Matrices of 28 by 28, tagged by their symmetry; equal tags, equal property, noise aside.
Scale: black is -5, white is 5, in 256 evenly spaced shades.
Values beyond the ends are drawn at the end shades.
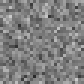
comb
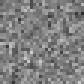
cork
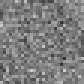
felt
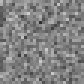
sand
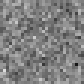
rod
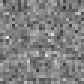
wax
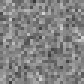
cork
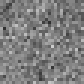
sand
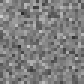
sand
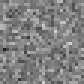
sand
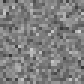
felt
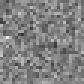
sand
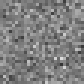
comb
